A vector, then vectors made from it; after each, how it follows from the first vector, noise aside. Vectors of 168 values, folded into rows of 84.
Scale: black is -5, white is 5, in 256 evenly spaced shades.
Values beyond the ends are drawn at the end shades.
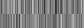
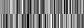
reversed, scaled up.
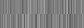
reversed, negated, shrunk.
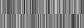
negated.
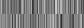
negated.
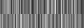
sign-scrambled.
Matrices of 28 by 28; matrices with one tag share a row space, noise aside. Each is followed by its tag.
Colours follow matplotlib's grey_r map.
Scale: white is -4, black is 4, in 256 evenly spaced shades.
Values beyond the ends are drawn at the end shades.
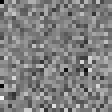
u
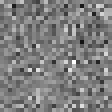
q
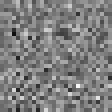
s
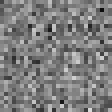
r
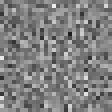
u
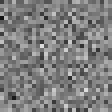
u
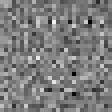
r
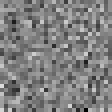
u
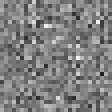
s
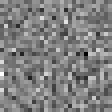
u
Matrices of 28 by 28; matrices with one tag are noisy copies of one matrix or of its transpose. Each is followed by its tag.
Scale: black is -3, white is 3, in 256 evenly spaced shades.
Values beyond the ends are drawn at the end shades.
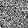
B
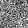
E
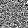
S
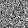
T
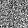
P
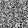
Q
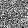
E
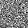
T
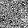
E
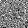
T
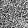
P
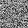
Q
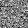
B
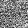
P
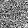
P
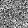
P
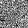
E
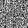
S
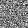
S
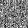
S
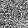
P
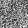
P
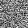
S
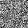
Q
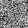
E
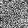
E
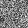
E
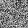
E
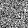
T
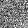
P
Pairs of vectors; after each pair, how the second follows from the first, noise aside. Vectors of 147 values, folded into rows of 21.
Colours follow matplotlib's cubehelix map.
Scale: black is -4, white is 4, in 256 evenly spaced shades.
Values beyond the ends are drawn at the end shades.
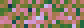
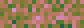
shrunk.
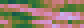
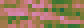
reversed, shrunk.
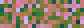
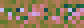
negated, partly zeroed.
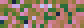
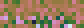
reversed, negated, partly zeroed.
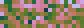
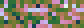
wrapped around.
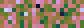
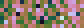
wrapped around.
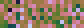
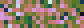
wrapped around.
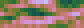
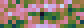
reversed.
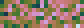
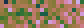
reversed, negated, partly zeroed.
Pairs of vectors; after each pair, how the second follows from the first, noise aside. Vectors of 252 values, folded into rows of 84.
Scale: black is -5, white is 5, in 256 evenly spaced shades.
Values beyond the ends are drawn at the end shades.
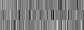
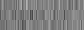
reversed, shrunk.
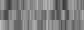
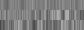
negated, partly zeroed.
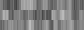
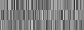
sign-scrambled.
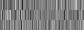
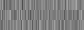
shrunk.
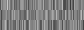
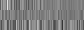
partly zeroed.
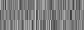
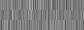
reversed, negated, shrunk.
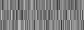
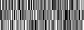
wrapped around, negated, scaled up.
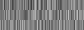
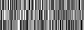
wrapped around, negated, scaled up.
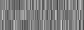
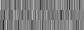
reversed, negated, partly zeroed.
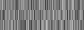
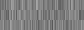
reversed, shrunk.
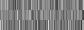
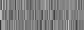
reversed, negated, partly zeroed.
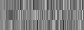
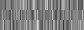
sign-scrambled.
